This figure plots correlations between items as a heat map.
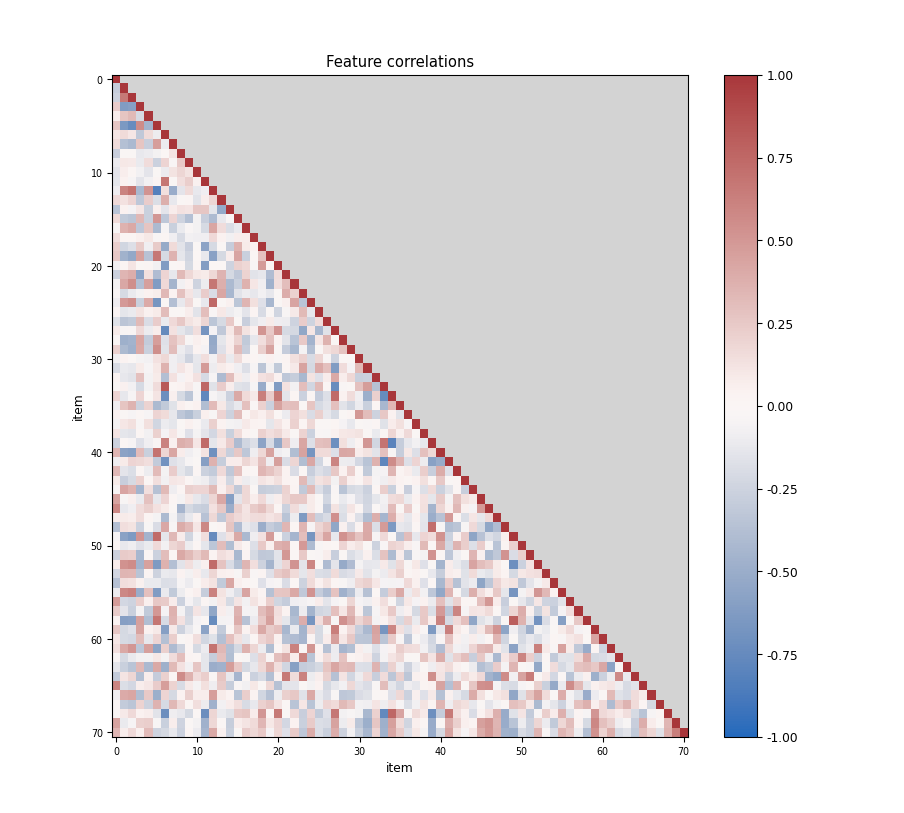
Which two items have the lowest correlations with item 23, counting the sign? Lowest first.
47, 27
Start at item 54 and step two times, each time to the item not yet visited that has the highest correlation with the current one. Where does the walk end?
63
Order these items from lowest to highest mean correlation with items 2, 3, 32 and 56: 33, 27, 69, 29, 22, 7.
33, 22, 7, 29, 27, 69
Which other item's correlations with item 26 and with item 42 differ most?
57
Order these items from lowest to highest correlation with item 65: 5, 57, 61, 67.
67, 61, 5, 57
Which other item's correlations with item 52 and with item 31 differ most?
49
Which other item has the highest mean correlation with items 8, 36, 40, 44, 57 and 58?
5
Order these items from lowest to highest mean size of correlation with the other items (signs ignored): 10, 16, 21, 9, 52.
10, 9, 16, 21, 52
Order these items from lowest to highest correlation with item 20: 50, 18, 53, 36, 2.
36, 2, 53, 50, 18
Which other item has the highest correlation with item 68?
34
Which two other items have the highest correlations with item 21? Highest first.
64, 51
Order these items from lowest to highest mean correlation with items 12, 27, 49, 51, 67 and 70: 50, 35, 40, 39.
39, 40, 50, 35
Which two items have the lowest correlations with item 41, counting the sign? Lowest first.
33, 6
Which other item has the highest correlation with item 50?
62
